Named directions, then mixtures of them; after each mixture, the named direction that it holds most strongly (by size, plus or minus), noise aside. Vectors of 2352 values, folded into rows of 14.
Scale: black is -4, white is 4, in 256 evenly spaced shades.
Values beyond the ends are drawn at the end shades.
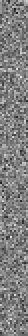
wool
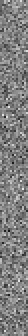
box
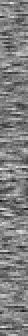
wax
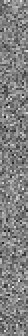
box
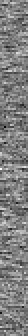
wax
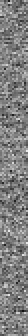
box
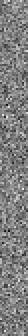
box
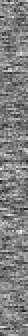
wax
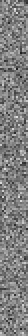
wool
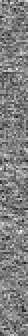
wool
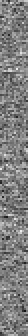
wool
